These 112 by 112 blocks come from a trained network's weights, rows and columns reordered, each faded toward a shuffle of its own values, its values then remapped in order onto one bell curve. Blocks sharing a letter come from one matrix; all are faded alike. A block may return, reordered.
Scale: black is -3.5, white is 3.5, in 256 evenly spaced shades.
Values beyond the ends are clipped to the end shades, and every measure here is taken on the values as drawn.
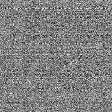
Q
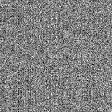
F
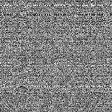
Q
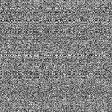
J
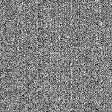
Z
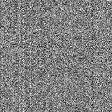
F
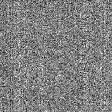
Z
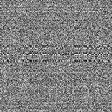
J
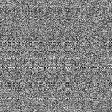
J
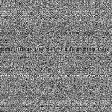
Q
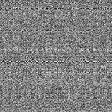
J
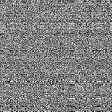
J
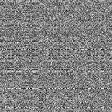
J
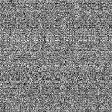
Q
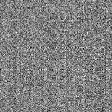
Z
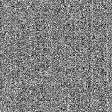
Z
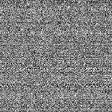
Q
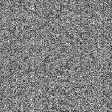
Z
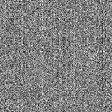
F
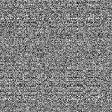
Q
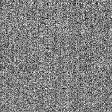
Z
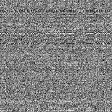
Q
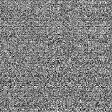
Q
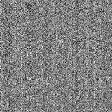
Z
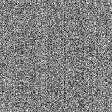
F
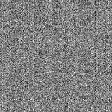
F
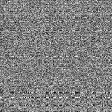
J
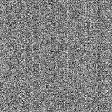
F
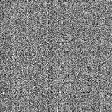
F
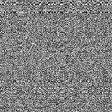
J
